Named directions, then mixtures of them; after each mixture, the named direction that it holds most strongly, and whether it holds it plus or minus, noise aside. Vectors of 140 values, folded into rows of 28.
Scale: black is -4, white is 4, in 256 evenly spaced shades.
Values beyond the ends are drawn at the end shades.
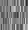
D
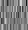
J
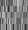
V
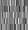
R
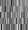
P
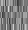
V, minus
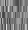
V, minus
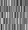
R, plus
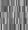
R, plus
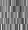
P, minus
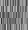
V, minus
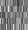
V, minus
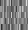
J, minus
